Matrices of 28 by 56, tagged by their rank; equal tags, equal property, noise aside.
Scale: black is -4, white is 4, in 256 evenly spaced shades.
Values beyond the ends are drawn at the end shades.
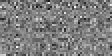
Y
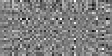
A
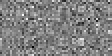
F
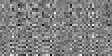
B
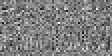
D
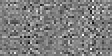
F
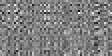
B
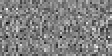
D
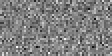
Y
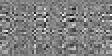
B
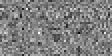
Y
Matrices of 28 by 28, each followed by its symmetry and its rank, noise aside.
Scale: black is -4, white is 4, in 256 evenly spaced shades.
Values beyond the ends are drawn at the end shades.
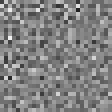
symmetric, rank five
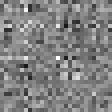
symmetric, rank three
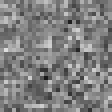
no symmetry, rank five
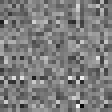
no symmetry, rank three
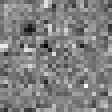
symmetric, rank five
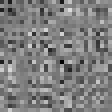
symmetric, rank four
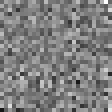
no symmetry, rank five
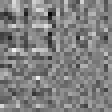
antisymmetric, rank four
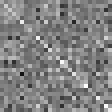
symmetric, rank five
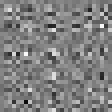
no symmetry, rank three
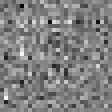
no symmetry, rank five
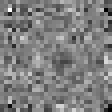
symmetric, rank three
